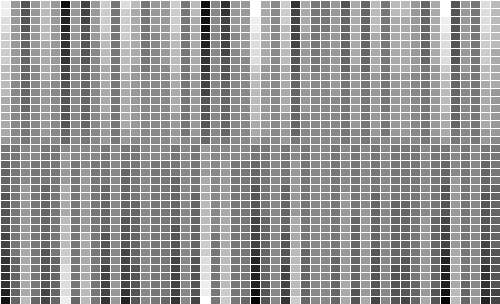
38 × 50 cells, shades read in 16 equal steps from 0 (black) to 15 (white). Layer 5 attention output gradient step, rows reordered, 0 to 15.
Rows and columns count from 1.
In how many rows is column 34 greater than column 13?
17
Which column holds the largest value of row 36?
21
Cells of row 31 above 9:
5
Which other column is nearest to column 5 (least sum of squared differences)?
50
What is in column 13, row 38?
2
